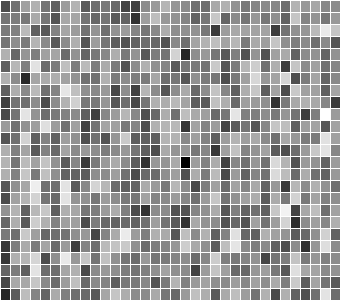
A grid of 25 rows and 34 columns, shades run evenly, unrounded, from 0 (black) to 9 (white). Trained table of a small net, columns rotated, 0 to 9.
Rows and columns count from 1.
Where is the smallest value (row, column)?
14, 19
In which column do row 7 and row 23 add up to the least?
3
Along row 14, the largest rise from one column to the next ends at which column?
20
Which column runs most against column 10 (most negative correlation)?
13
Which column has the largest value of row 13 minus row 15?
33
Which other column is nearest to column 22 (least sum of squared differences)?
4
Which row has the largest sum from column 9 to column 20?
21
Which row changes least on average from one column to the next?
1
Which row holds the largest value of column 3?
10
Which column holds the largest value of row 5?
18
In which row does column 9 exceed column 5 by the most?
22
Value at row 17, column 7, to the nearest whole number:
8
